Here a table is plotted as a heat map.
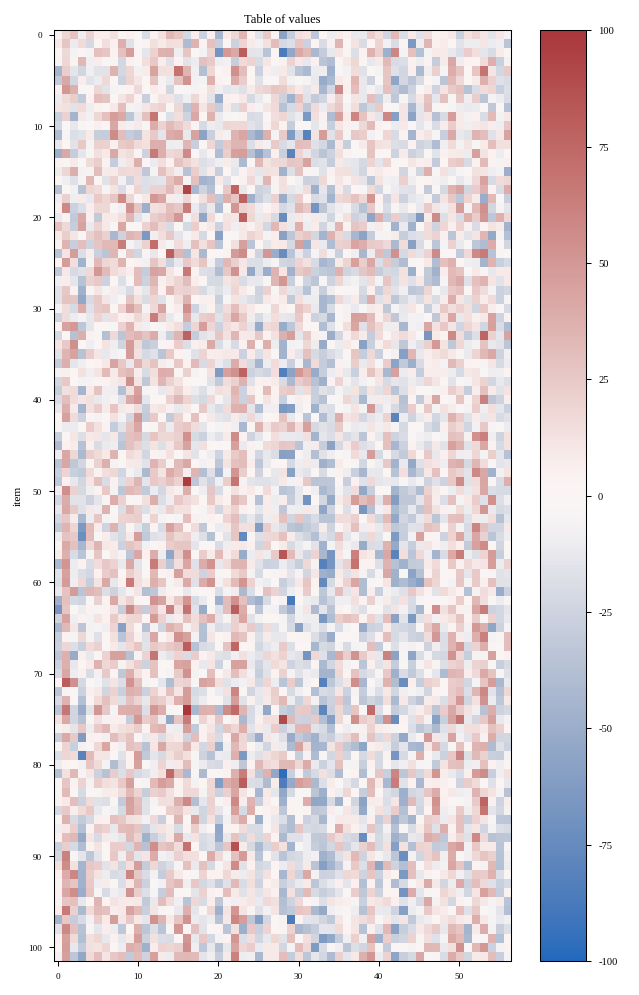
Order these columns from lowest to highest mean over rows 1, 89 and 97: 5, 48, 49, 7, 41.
48, 41, 5, 49, 7
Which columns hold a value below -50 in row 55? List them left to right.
3, 23, 42
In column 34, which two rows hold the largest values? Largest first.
22, 88
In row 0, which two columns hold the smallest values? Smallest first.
28, 20
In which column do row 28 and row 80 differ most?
31
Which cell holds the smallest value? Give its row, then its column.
81, 28
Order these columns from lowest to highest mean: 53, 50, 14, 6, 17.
17, 6, 14, 50, 53
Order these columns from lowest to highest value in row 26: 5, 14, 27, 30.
14, 30, 27, 5
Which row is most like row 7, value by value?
87
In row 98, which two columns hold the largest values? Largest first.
1, 15
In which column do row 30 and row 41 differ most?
3
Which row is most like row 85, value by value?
40
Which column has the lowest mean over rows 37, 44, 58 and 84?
33
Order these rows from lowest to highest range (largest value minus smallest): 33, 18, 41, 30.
30, 41, 18, 33
